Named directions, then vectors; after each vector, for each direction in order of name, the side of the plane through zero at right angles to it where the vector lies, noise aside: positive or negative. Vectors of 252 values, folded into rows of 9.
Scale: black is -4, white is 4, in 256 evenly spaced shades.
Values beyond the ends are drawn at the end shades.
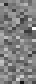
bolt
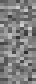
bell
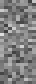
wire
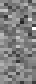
negative, positive, positive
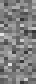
positive, positive, positive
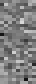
negative, negative, negative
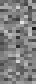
positive, negative, negative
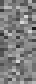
positive, negative, negative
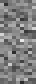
positive, positive, positive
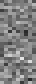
positive, positive, negative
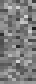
positive, negative, negative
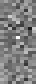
negative, positive, negative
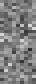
positive, positive, positive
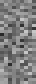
negative, negative, negative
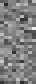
positive, positive, positive
